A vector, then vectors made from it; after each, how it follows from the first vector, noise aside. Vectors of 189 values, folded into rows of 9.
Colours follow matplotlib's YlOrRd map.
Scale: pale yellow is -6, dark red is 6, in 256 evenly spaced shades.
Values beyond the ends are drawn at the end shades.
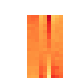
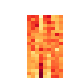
reversed, scaled up.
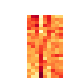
reversed, scaled up.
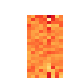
sign-scrambled.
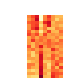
reversed, scaled up.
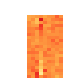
reversed, negated, partly zeroed.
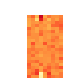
reversed, negated, partly zeroed.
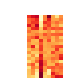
reversed, scaled up.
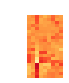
wrapped around.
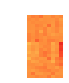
wrapped around, partly zeroed.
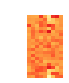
sign-scrambled.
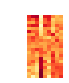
reversed, scaled up.
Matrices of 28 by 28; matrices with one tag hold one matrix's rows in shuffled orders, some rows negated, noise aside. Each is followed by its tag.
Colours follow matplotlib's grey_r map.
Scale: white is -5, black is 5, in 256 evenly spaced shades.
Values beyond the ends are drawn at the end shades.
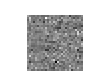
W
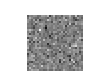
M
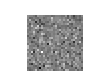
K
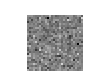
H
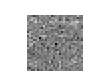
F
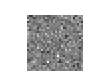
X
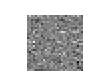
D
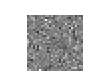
M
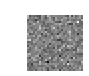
H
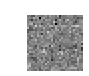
F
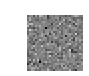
M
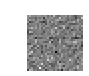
F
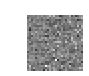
W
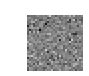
M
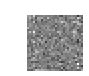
D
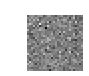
M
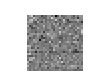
F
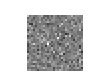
X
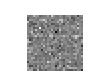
F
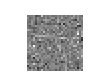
D
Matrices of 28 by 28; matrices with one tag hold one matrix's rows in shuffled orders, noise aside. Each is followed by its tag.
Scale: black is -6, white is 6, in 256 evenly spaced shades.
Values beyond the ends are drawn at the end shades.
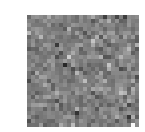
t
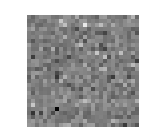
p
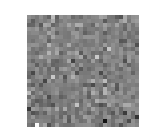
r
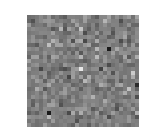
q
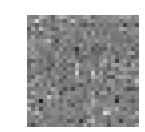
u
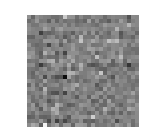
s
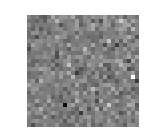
t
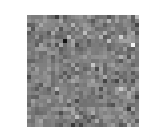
t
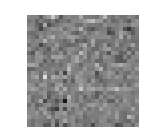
s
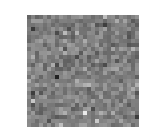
p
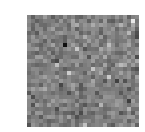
t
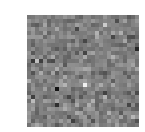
p
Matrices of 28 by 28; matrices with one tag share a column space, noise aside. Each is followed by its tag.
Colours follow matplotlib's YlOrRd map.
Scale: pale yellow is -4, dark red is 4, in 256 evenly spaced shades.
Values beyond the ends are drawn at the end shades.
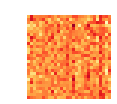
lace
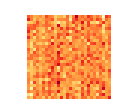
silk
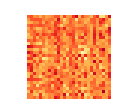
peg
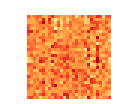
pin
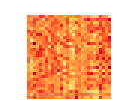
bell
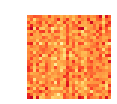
silk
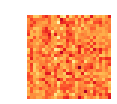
peg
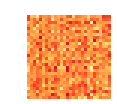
silk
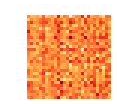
peg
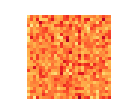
lace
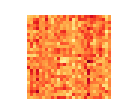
pin
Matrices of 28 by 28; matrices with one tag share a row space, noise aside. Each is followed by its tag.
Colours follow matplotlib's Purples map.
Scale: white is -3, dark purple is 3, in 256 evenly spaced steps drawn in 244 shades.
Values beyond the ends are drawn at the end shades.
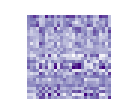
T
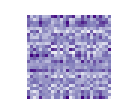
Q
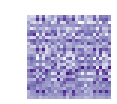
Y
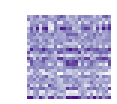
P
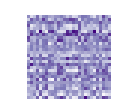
P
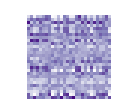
Q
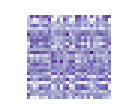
Q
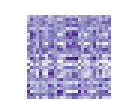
P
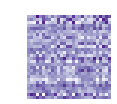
Y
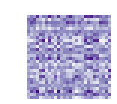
T
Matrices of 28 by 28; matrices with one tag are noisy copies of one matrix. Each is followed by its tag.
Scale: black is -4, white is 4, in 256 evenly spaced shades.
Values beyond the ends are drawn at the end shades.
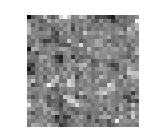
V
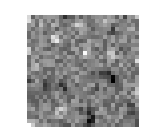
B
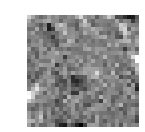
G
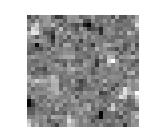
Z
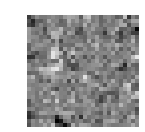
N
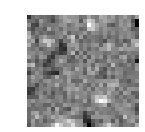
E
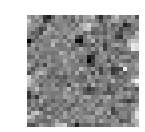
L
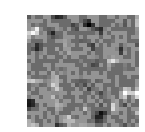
Z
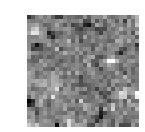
Z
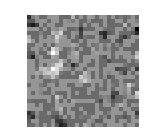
N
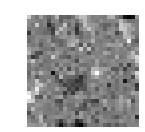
G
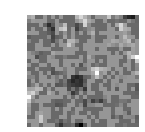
G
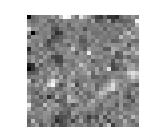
V
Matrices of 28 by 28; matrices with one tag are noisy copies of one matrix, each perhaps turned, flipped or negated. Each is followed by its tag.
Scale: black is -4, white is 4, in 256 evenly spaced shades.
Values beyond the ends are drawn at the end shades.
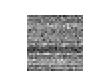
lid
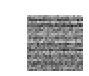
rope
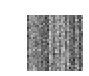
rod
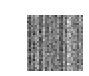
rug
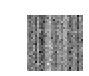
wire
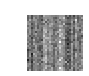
wire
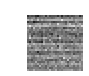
rope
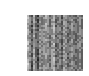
rope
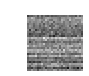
rod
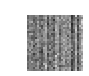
rope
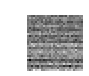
rope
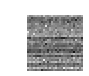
rod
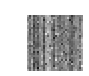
lid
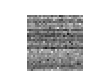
rod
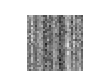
wire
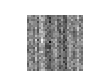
wire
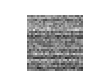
rug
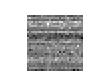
lid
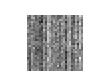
rug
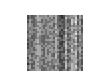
lid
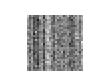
lid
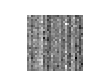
rug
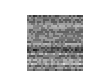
lid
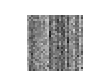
rod
